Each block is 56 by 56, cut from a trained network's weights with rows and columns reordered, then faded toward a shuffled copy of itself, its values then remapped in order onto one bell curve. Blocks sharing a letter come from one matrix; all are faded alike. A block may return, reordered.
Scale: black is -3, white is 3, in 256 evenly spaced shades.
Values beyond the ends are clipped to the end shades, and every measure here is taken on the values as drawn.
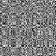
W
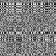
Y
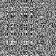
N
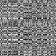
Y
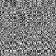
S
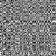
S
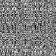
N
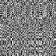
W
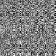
N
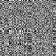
W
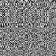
W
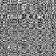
S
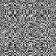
N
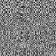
N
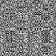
W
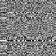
S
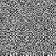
W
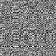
S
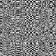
N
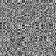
W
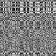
Y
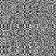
N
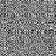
S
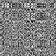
W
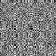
W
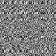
W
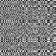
Y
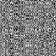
W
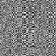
N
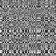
Y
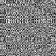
W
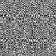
S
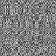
W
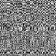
S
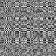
Y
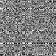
S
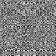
S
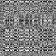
Y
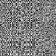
N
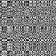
Y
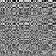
Y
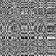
Y
